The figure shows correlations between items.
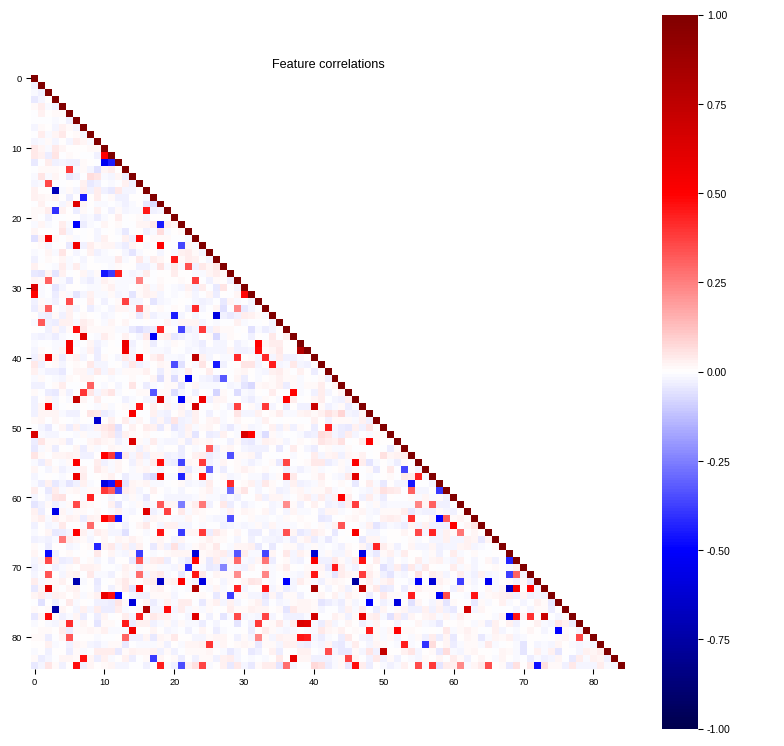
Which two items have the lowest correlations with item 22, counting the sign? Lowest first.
43, 70
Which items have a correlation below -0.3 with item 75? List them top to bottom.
14, 48, 52, 79
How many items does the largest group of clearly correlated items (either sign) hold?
12
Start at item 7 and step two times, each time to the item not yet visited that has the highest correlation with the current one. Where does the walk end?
83
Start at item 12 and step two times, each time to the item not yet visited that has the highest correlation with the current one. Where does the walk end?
28
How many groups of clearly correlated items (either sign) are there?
16
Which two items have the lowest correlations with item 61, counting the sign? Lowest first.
72, 21
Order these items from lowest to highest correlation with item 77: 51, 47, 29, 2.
51, 29, 2, 47
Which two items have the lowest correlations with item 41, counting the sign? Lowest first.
26, 20
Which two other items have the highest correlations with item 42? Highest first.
50, 82
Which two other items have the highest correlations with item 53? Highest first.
81, 25
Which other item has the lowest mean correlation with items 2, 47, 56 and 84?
68
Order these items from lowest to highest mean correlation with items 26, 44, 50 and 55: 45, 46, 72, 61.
72, 45, 61, 46
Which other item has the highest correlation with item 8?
60
